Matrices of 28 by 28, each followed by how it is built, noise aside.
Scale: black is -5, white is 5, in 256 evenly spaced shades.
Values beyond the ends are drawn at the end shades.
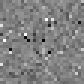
sparse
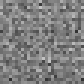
blocks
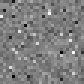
sparse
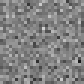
repeating columns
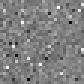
sparse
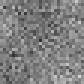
smooth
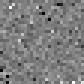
sparse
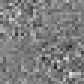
block diagonal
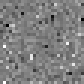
sparse
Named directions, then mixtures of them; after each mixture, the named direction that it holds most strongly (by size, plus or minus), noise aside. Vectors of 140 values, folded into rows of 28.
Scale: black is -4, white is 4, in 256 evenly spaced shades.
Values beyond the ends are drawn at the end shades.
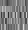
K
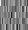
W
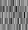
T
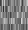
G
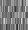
G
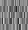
T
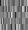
W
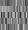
K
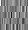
W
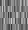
G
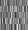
W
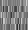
G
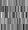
K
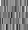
W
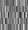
K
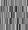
W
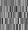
T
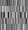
K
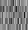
T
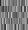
W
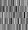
T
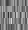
K
